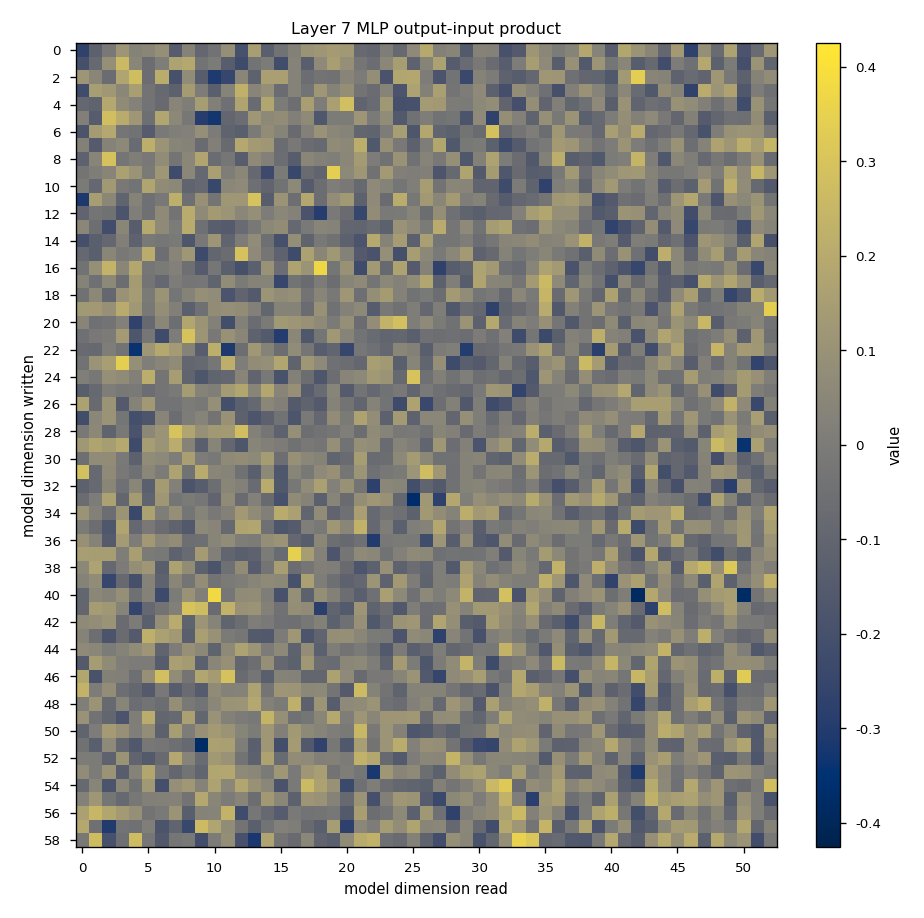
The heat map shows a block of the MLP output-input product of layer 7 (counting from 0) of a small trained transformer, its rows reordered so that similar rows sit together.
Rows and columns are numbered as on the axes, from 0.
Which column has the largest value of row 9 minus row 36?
19
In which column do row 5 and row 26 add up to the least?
31
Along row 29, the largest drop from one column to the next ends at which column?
50
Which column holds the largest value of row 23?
3
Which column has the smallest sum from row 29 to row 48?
42
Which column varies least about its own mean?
23
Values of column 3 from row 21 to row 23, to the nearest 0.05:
0.15 -0.05 0.35
